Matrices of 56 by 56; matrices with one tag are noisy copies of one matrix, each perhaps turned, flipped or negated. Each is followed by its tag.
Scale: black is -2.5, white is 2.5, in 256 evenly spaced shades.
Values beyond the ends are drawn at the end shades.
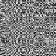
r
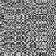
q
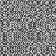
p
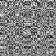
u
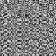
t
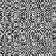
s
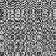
q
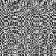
r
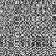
q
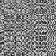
q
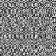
t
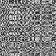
q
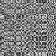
q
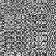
q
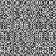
p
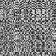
q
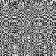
r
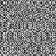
p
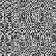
s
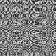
s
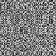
p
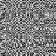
r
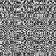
s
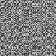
p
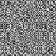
p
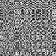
q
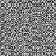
p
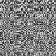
s
